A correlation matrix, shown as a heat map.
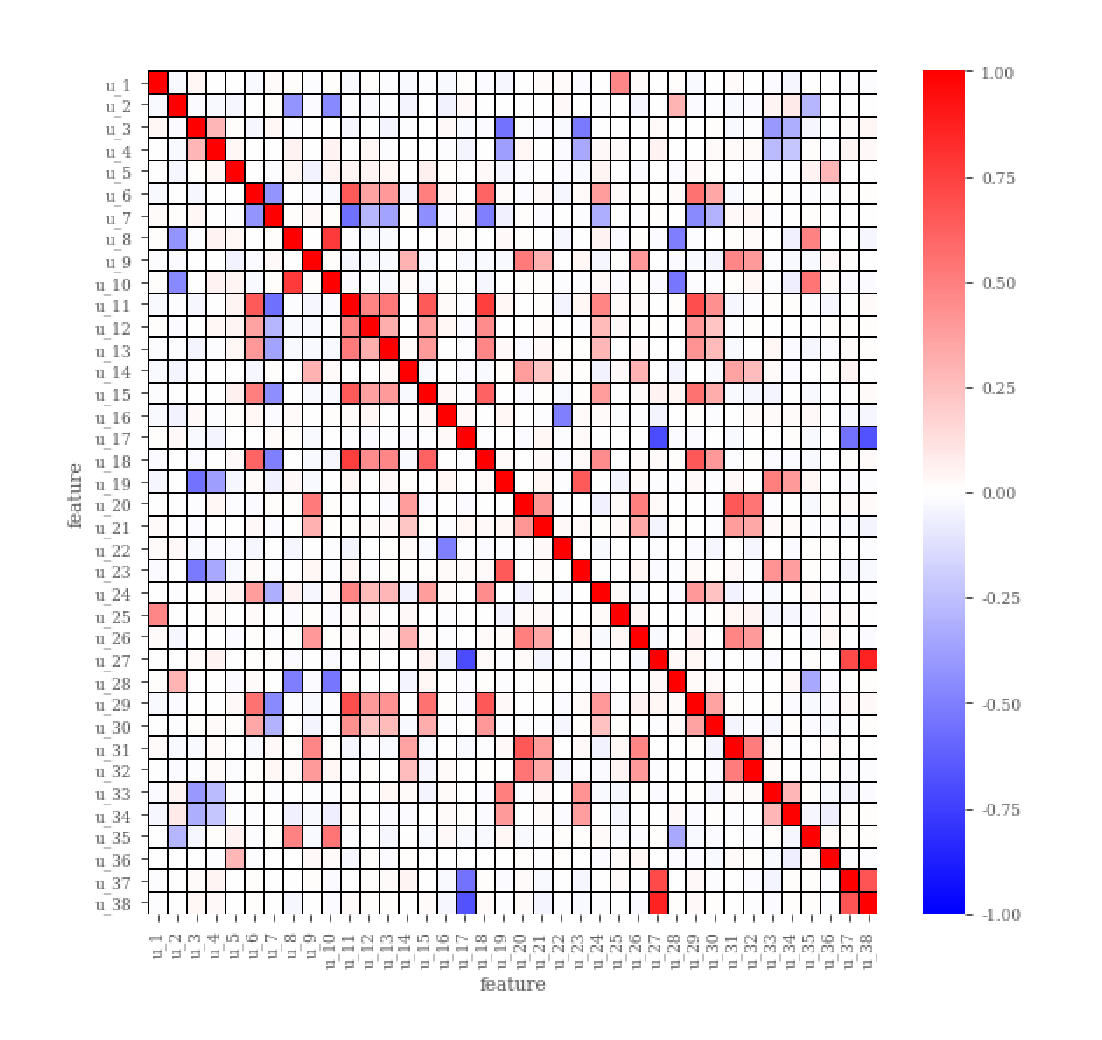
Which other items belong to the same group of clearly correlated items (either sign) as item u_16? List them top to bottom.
u_22
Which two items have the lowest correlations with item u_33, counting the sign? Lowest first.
u_3, u_4
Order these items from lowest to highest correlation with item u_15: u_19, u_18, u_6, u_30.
u_19, u_30, u_6, u_18
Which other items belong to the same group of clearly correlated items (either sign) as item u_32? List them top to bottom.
u_9, u_14, u_20, u_21, u_26, u_31
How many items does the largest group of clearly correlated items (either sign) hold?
10
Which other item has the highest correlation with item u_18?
u_11
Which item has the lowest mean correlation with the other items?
u_7
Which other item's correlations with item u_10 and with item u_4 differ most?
u_8
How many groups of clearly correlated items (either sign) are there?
8
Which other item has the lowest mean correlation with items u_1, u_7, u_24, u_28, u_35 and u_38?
u_17
